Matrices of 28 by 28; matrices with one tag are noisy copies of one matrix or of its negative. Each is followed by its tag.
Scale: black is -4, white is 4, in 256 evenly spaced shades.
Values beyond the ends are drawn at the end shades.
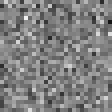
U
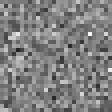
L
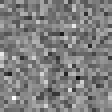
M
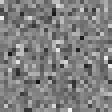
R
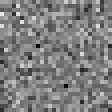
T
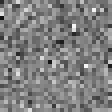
R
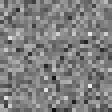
L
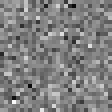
M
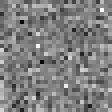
T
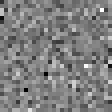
R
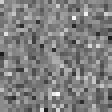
M
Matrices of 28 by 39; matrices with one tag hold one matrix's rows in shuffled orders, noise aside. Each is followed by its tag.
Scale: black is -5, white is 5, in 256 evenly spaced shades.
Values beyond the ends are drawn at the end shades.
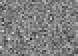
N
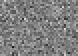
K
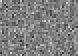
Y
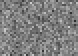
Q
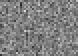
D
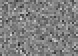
Y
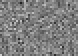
Y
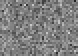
Q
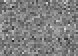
K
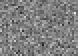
Y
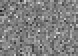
D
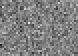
D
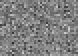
K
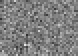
D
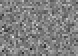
N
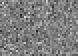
D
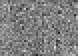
Q
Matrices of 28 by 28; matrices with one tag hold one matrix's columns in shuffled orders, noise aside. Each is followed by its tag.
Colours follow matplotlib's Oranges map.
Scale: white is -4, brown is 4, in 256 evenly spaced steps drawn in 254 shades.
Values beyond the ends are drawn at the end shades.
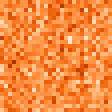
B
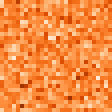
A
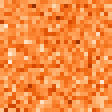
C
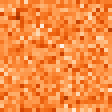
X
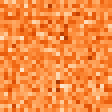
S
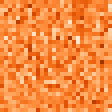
B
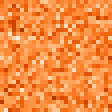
X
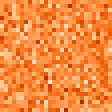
C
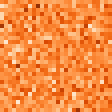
C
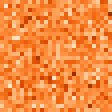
A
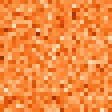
X
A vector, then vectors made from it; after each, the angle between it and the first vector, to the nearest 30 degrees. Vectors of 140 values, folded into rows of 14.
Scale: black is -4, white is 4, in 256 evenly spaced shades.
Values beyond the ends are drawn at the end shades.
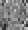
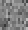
30 degrees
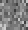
150 degrees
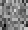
30 degrees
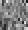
30 degrees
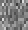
120 degrees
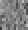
120 degrees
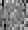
30 degrees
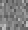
150 degrees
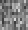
90 degrees
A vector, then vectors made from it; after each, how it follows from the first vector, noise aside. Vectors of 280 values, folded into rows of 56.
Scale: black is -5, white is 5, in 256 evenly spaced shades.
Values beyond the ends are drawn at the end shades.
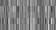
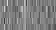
reversed, partly zeroed.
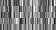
wrapped around, scaled up.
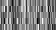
reversed, scaled up.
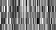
reversed, scaled up.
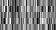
reversed, scaled up.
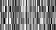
reversed, scaled up.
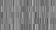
wrapped around, shrunk.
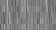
reversed, shrunk.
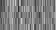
wrapped around, negated.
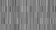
reversed, shrunk.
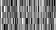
wrapped around, scaled up.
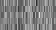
wrapped around, negated.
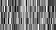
reversed, scaled up.
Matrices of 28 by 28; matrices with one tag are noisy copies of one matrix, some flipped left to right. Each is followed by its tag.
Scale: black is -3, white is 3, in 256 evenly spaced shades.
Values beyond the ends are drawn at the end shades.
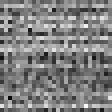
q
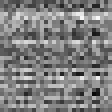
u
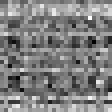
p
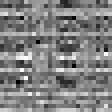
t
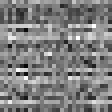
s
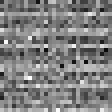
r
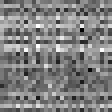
q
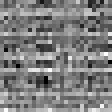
t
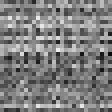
q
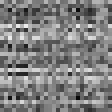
s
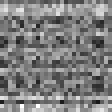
p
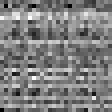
u
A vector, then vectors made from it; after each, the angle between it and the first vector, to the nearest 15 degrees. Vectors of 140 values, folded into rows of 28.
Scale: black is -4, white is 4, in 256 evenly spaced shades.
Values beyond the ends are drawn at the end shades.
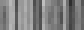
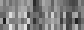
60 degrees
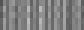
75 degrees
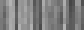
15 degrees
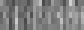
135 degrees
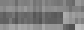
75 degrees
